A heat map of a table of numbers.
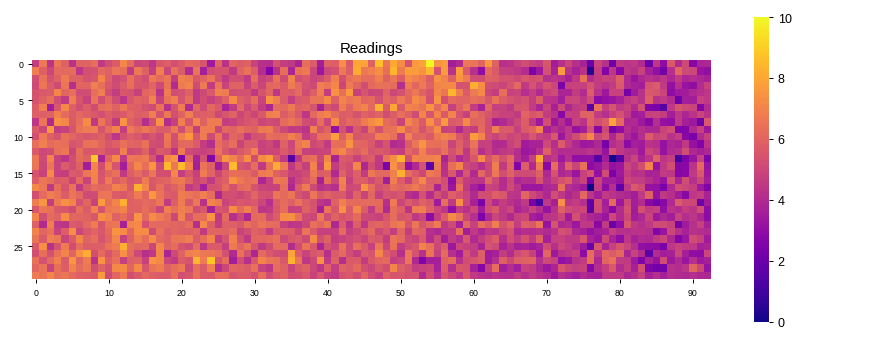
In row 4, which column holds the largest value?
57
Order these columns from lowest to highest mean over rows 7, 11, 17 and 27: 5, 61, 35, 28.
61, 28, 35, 5
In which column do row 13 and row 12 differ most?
79
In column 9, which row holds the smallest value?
13
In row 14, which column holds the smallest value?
54
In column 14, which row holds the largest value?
17
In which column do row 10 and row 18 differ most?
60
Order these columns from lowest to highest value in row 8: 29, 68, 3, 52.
68, 29, 52, 3
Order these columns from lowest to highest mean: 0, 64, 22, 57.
64, 57, 22, 0
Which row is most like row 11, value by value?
12
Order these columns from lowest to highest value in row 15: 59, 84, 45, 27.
84, 45, 59, 27
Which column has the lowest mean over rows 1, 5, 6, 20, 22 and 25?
76
